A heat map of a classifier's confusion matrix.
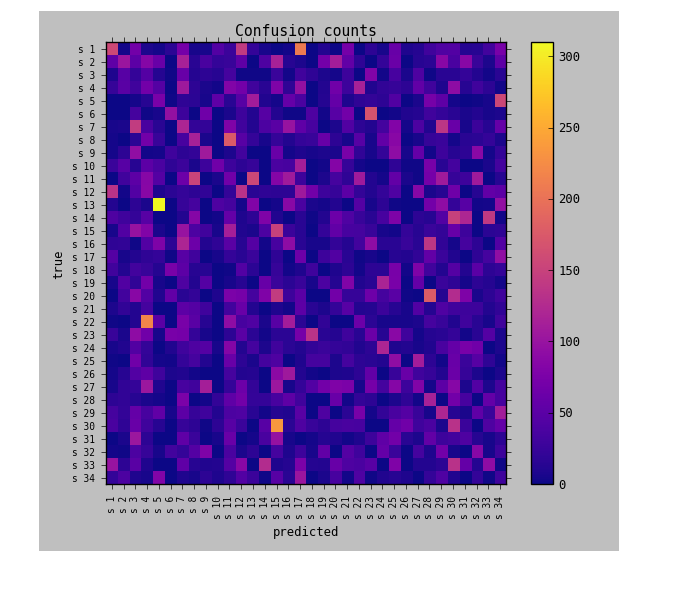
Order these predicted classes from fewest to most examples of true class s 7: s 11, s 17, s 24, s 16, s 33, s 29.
s 33, s 24, s 17, s 11, s 16, s 29
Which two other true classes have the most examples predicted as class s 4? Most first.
s 22, s 27
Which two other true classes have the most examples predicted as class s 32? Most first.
s 11, s 9
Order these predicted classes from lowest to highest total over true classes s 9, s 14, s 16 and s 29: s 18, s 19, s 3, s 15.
s 18, s 19, s 15, s 3
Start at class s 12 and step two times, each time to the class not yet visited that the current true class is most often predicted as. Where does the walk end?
s 17
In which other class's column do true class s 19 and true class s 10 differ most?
s 24
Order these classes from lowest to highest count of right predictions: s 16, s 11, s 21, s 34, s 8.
s 34, s 21, s 11, s 16, s 8
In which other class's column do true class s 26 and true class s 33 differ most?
s 14
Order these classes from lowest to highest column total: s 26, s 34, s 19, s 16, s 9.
s 26, s 19, s 9, s 16, s 34
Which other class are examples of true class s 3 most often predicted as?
s 23
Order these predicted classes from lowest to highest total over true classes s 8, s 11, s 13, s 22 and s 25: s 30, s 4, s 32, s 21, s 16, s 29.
s 21, s 30, s 32, s 29, s 16, s 4
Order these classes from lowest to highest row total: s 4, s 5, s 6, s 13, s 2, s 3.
s 3, s 6, s 5, s 13, s 4, s 2
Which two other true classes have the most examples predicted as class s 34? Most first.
s 5, s 29
